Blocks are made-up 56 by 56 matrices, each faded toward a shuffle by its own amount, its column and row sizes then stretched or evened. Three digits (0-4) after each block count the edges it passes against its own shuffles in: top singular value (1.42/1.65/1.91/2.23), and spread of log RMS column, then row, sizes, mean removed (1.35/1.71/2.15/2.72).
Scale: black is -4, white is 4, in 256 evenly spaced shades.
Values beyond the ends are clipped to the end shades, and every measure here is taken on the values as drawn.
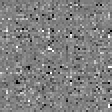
0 2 2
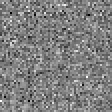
0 0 1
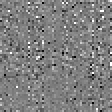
0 4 2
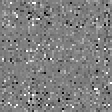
1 2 2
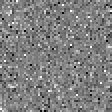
1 1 0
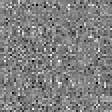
3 2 2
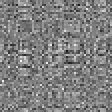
4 1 3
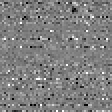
1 1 4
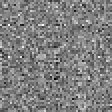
2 1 1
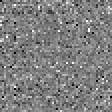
1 1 1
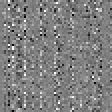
3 4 0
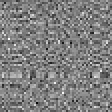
4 1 2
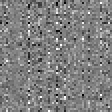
2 4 1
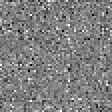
0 0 2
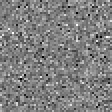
0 1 1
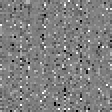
2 3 0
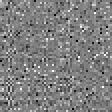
3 0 0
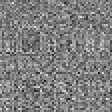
3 0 3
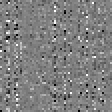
1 4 0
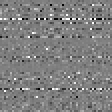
4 0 4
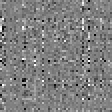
3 4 3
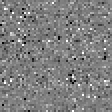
0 2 2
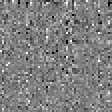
2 3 1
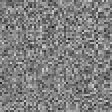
3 0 1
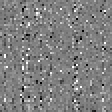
2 3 0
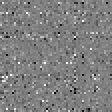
0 1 2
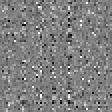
3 3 1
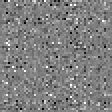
0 3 2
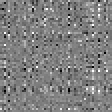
4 4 3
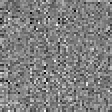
3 2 1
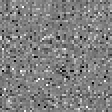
3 0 1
